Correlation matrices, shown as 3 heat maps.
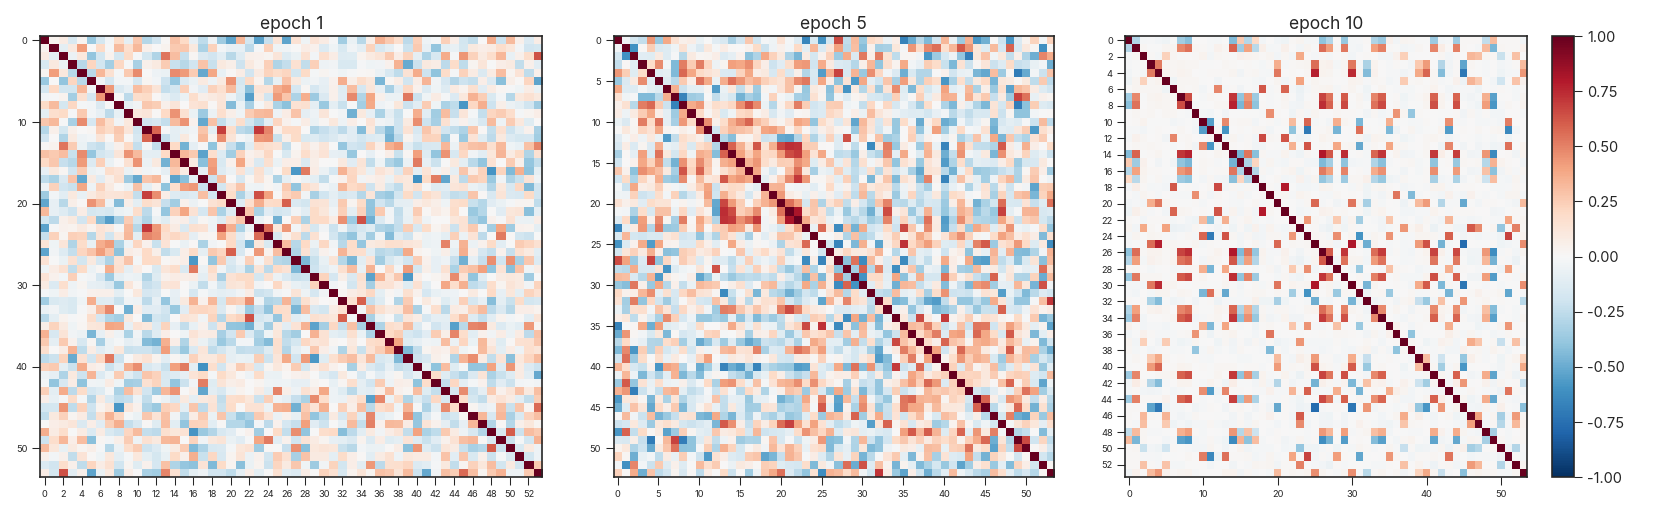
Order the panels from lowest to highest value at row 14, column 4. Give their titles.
epoch 5, epoch 10, epoch 1
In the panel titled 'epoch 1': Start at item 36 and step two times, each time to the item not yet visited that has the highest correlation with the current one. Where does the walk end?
29
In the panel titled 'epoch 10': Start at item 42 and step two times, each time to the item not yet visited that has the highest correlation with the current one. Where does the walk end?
32
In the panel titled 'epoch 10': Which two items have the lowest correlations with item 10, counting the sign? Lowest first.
11, 31
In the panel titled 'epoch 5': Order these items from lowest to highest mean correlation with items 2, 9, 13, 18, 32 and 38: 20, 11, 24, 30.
24, 11, 30, 20
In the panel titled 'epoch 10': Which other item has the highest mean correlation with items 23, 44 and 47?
46
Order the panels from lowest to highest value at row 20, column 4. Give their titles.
epoch 1, epoch 5, epoch 10
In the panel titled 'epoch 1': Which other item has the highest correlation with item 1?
4
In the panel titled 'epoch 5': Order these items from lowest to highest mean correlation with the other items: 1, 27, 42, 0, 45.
0, 27, 45, 1, 42
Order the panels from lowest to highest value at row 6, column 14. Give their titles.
epoch 1, epoch 10, epoch 5
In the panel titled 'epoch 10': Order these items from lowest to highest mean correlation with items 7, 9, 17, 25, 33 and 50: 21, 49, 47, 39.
49, 47, 21, 39
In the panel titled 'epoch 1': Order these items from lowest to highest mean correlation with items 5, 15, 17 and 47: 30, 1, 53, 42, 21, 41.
53, 30, 21, 1, 42, 41
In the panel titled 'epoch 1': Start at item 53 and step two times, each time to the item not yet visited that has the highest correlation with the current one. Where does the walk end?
13
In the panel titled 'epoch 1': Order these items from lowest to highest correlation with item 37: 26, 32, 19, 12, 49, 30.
12, 19, 26, 49, 32, 30
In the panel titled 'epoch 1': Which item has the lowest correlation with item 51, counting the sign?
27
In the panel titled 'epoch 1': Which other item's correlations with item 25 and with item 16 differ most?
48
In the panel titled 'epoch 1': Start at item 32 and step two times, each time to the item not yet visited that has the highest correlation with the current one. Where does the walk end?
22
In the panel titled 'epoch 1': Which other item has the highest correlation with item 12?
11
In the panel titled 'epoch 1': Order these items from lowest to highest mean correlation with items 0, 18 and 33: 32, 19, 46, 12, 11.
19, 11, 12, 46, 32
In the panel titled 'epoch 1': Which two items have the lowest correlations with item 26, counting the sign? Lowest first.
0, 8
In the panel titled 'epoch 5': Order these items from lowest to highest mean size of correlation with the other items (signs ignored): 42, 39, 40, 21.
39, 42, 21, 40
